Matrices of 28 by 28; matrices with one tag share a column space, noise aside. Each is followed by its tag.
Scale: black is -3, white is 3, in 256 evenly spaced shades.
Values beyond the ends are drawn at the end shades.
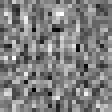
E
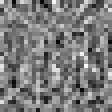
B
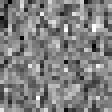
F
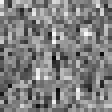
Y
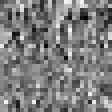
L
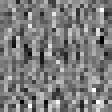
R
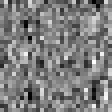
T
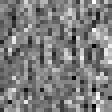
R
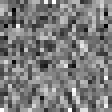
F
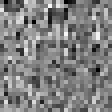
L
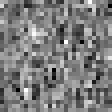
Y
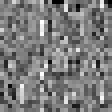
T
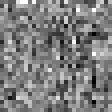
B
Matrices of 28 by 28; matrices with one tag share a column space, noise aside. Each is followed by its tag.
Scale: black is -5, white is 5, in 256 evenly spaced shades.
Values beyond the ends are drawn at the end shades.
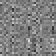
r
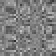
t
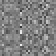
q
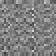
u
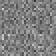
q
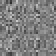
t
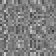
t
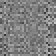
r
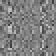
t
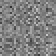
r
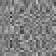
t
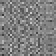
r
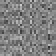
q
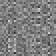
r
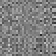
r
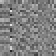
u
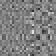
q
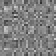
t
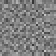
u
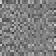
u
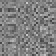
r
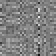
r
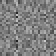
t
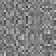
q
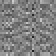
u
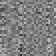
r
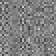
r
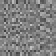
u
